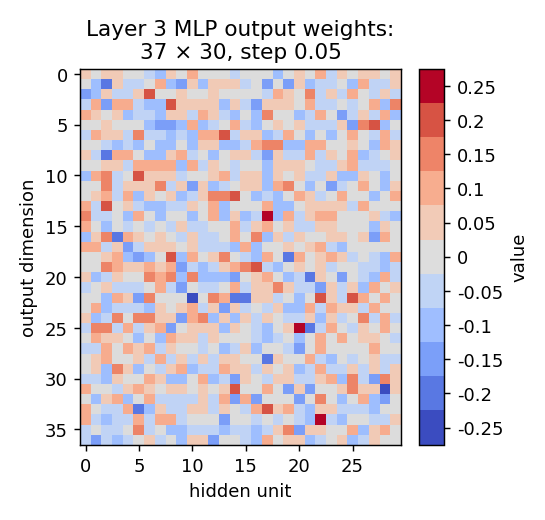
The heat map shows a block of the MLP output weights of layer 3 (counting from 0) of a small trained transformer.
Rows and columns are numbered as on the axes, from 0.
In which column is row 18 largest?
8
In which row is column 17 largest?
14
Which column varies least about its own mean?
29
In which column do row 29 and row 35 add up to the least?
20
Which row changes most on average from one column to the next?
22
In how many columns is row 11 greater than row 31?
9
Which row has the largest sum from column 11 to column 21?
12
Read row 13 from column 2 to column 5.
0.2 0 0.05 -0.05
